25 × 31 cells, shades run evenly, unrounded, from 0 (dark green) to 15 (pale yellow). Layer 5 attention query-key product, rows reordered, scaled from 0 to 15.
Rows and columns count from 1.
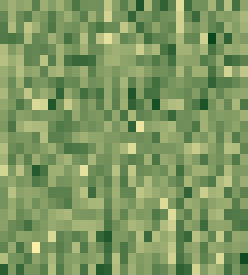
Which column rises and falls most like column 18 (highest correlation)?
20
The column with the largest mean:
15
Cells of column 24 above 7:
10
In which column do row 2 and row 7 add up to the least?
27
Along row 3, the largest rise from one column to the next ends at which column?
23
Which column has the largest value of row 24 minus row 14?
28
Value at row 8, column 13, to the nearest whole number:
7
